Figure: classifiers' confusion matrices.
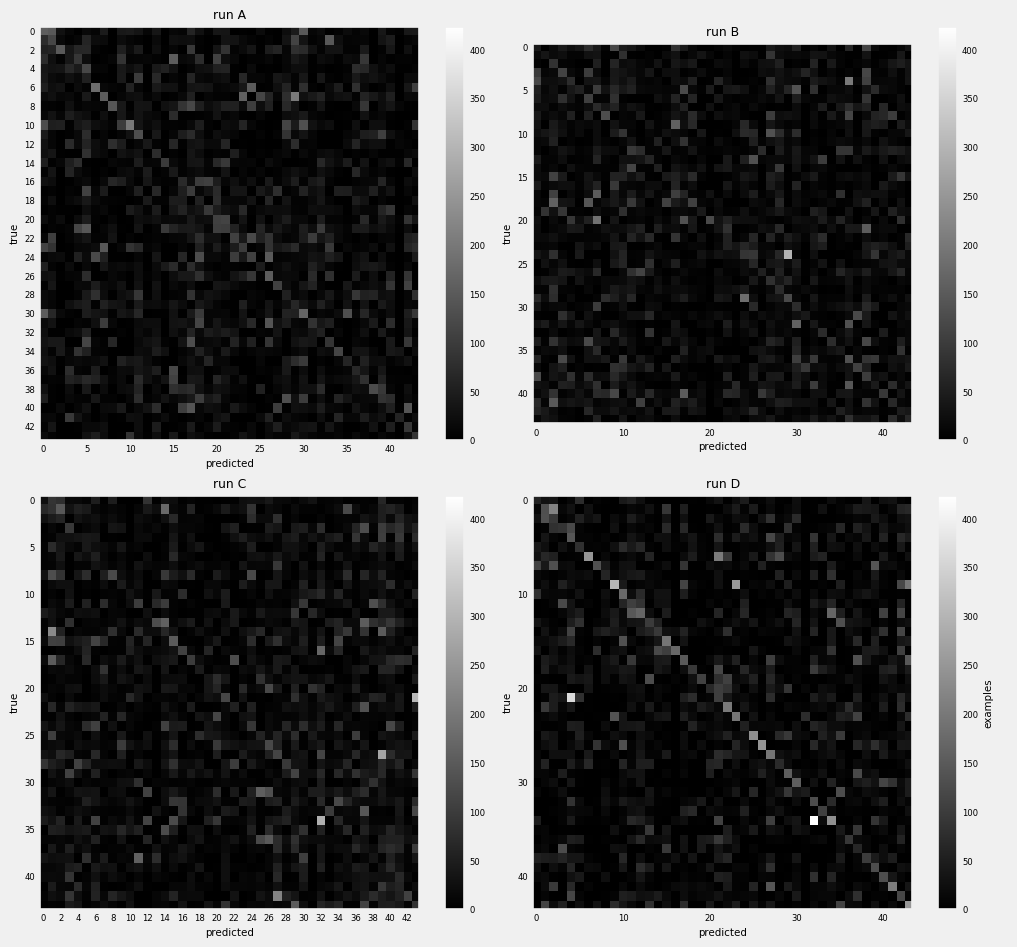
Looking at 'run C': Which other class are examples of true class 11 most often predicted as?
38
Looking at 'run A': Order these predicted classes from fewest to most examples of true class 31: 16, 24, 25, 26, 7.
25, 16, 24, 7, 26
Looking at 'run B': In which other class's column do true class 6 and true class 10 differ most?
27
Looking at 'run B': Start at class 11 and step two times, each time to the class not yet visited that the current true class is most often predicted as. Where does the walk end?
7
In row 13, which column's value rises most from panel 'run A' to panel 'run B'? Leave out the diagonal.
25
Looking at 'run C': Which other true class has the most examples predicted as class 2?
1
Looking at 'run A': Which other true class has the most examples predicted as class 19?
16
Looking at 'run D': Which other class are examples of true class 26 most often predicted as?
10
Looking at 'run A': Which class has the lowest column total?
41
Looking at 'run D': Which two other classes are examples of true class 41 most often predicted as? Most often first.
27, 2
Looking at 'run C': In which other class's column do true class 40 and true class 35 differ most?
14
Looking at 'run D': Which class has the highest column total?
4
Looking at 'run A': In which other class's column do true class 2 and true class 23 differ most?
7
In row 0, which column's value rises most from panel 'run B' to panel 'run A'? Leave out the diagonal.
1
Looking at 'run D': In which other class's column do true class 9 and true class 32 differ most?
23
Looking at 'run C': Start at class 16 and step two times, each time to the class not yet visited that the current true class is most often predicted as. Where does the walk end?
34
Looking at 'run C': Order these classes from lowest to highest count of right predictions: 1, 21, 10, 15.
10, 1, 21, 15
